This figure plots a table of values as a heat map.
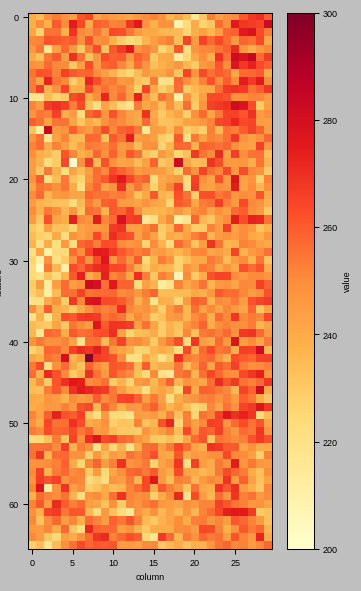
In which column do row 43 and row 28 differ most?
1
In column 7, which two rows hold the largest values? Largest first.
42, 33
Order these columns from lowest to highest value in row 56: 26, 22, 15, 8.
22, 8, 26, 15
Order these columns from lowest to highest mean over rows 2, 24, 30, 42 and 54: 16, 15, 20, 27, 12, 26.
16, 15, 20, 12, 27, 26
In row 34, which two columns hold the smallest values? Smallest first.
2, 0
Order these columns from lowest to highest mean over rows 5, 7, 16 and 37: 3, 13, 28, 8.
13, 3, 8, 28
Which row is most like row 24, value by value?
62
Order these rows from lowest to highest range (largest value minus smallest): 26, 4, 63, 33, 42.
26, 63, 4, 33, 42
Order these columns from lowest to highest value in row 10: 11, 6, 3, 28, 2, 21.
3, 2, 21, 28, 11, 6
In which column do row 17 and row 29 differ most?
4
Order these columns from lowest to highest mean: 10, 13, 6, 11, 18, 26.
18, 13, 6, 11, 10, 26
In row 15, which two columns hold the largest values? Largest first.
12, 25
